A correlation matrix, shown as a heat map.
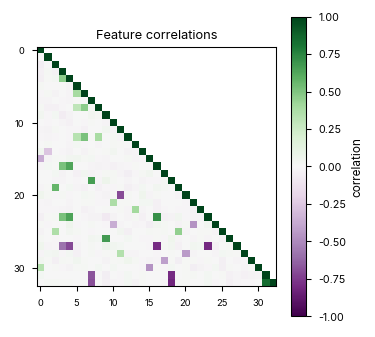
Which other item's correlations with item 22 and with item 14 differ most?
13
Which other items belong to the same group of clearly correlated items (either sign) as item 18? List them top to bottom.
7, 31, 32
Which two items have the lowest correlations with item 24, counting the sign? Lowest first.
21, 10
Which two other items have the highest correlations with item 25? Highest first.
19, 2
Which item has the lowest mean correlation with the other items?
27
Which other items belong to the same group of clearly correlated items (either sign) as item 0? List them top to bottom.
15, 30
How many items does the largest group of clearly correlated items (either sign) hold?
5
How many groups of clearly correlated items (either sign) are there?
11
